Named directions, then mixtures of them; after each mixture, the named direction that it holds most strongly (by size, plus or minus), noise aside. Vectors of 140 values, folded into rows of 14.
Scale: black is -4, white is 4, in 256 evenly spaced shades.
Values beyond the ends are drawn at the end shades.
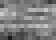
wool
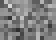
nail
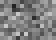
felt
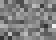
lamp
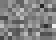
lamp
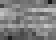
wool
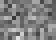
nail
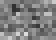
felt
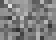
nail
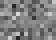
felt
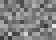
lamp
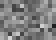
felt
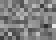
lamp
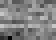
wool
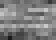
wool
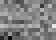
lamp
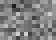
felt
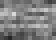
wool
